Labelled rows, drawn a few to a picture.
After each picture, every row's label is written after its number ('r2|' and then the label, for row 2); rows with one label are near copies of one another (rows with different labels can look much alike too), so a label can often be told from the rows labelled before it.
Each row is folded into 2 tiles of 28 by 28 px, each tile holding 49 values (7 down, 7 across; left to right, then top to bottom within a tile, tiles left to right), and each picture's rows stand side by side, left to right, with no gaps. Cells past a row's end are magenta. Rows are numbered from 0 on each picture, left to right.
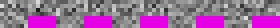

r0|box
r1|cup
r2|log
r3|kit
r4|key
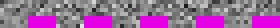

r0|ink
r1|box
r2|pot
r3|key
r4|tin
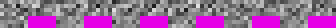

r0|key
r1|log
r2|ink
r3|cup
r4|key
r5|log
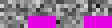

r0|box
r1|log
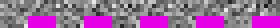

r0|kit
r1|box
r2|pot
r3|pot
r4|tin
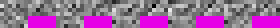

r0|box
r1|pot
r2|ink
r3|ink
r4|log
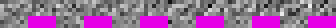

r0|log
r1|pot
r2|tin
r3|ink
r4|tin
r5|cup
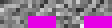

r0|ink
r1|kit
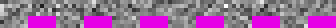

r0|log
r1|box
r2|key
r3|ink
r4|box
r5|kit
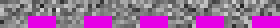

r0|log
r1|tin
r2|key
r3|key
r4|pot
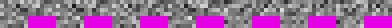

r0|key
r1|key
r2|pot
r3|key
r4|ink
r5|tin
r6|log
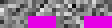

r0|ink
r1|pot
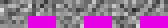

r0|tin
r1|kit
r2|kit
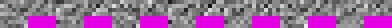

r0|kit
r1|ink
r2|box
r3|ink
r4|cup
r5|kit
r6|cup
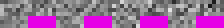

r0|log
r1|kit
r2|box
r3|tin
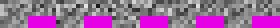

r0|log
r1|log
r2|key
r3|cup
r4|cup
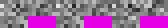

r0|pot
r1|pot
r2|key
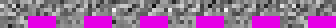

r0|pot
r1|tin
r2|ink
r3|tin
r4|tin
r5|pot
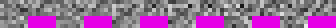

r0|key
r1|key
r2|log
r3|log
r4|pot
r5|kit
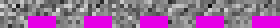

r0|pot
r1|tin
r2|box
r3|ink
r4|tin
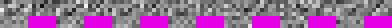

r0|tin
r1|cup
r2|cup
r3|cup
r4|kit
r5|key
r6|ink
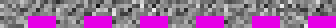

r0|kit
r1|ink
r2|cup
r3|cup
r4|log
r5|box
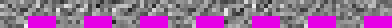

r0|kit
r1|tin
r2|ink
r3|kit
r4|cup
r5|kit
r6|key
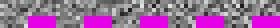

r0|kit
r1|key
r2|cup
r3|pot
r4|pot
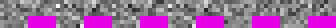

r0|key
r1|box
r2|key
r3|box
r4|log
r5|cup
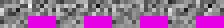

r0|cup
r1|log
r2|log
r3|ink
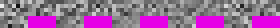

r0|pot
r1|log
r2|log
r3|kit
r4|pot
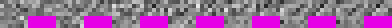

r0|key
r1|kit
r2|log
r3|cup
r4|tin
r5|ink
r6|ink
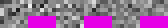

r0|cup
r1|box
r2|key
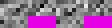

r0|ink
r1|cup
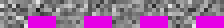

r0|box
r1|tin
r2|log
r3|kit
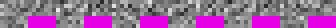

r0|kit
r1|tin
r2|box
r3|cup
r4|tin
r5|key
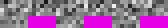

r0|tin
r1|cup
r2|key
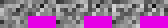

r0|ink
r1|log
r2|log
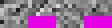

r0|ink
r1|box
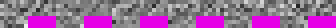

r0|kit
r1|kit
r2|ink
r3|log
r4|key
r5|pot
